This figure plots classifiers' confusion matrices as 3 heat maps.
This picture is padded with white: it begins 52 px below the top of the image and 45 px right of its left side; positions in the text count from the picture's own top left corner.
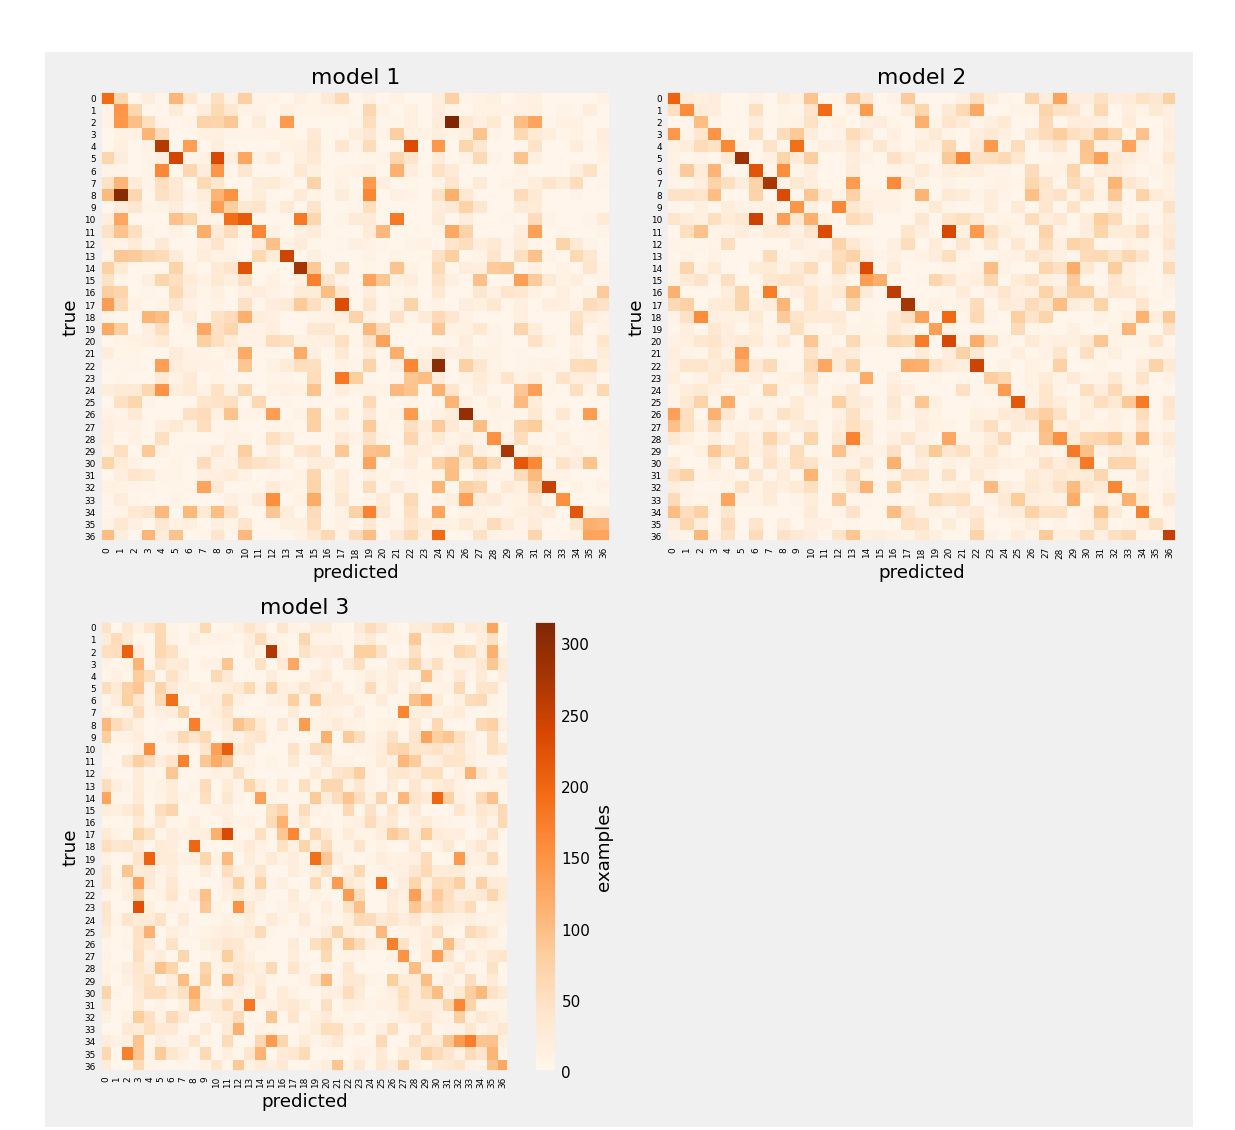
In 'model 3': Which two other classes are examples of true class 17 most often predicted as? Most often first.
11, 10
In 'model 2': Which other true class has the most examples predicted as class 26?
8
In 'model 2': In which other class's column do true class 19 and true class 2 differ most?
18
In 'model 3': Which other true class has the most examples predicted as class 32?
31
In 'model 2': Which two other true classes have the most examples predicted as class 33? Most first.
4, 19
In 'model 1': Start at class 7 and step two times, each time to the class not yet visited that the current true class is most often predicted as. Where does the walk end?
0
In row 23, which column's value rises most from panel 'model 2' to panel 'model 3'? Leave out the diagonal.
3
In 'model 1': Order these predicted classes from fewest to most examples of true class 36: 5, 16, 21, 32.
32, 21, 16, 5
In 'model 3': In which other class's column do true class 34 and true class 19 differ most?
4
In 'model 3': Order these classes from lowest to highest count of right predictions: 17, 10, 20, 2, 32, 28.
20, 32, 28, 10, 17, 2
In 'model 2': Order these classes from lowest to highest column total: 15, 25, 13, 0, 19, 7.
15, 19, 25, 7, 0, 13
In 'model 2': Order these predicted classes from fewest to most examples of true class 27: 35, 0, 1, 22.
35, 22, 1, 0
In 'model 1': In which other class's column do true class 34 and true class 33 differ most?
19
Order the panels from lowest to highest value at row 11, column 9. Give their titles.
model 2, model 1, model 3
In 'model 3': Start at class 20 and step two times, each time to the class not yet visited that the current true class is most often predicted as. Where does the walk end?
15
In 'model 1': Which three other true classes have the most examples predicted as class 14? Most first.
10, 21, 17
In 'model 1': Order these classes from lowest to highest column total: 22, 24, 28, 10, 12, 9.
28, 12, 9, 22, 10, 24
